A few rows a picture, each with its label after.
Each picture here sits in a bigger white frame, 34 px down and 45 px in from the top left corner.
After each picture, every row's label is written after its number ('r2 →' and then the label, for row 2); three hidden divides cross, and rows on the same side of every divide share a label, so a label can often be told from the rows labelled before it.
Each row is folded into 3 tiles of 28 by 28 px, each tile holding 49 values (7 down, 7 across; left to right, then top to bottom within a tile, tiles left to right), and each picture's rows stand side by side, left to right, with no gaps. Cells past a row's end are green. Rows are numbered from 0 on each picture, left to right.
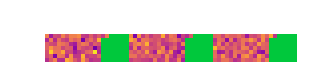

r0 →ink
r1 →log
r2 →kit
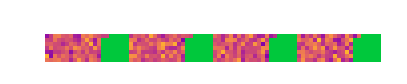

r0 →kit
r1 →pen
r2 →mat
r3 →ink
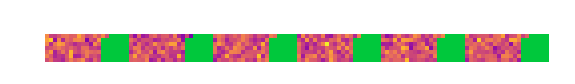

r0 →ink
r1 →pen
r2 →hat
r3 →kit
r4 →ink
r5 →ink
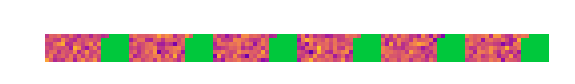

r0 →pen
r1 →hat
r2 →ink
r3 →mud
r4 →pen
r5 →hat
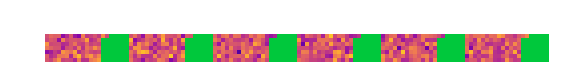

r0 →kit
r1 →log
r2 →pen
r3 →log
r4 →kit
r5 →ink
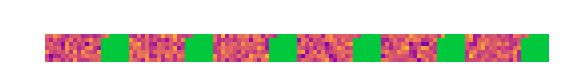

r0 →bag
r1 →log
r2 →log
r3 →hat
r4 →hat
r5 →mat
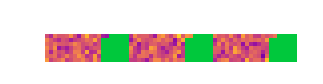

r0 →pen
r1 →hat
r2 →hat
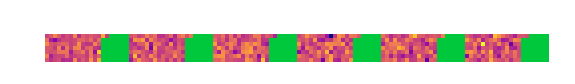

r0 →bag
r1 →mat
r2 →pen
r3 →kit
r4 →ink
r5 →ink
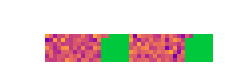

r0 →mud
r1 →log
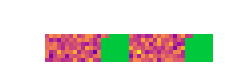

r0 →bag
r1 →mat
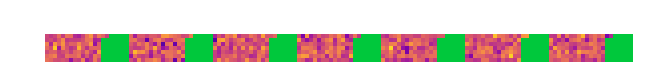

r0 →pen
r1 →ink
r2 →mud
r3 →log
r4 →pen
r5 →hat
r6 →log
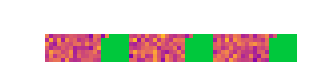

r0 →mat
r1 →ink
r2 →mat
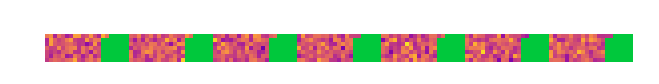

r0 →hat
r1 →bag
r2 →log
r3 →mud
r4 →mud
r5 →log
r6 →log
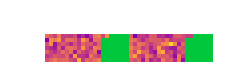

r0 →mud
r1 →pen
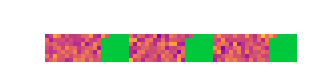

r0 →bag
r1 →pen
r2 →hat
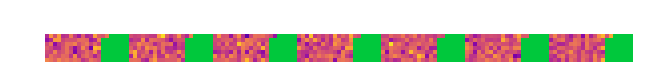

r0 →mud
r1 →ink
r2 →kit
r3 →mud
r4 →log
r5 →mud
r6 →mud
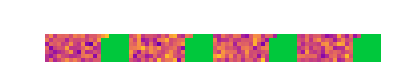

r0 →hat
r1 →bag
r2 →pen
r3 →pen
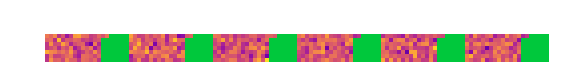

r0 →ink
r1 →log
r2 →mud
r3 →hat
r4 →pen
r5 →pen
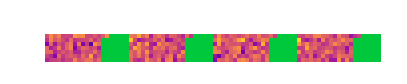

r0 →hat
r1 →log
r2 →hat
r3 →log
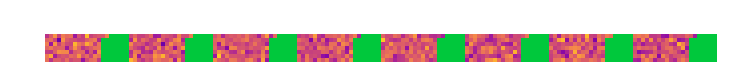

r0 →pen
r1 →mat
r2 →mat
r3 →bag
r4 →log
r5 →hat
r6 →mud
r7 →kit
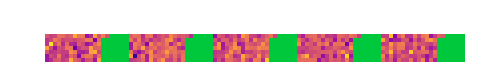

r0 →hat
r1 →bag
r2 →hat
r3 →pen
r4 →log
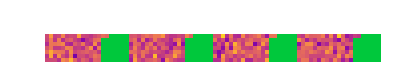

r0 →ink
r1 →ink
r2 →bag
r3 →log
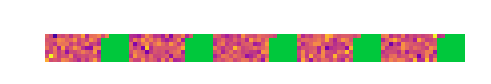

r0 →mat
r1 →mat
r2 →hat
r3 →ink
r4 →mud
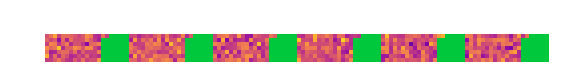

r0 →bag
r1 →mat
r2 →kit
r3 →log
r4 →hat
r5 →mat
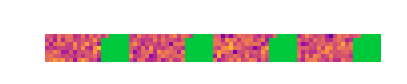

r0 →mat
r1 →bag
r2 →mat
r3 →kit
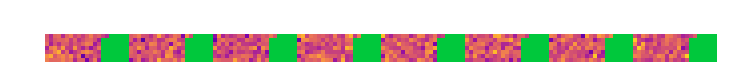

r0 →pen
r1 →bag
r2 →mud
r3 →mud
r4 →mat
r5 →log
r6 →mud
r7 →log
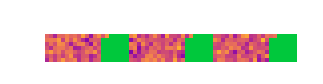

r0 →ink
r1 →mud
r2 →ink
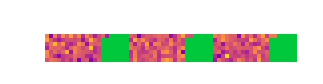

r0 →log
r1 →mat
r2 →hat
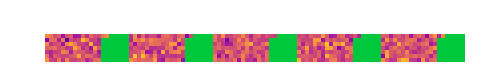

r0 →kit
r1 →mat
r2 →bag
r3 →pen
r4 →mat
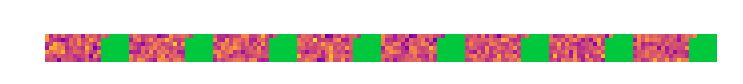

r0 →log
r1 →kit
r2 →ink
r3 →kit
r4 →pen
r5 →kit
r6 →ink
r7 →mud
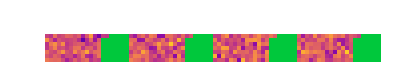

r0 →log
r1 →pen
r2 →bag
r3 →ink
